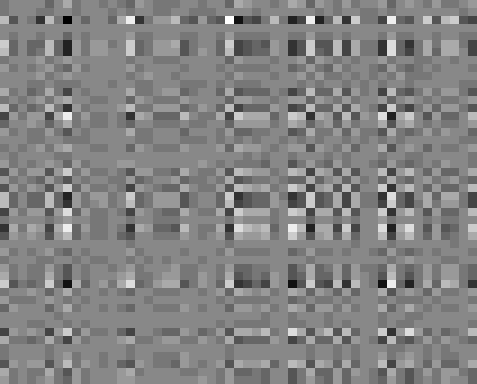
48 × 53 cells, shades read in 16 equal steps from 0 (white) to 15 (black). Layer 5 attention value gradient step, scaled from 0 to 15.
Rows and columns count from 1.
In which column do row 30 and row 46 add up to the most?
44
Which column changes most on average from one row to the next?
8
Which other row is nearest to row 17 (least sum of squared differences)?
34
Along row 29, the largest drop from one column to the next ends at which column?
27
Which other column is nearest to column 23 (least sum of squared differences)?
14
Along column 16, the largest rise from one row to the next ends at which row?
3
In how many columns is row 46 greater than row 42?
13
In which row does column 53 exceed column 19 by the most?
36
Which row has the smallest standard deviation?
4
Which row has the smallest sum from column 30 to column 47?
42
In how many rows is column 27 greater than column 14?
23
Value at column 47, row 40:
8
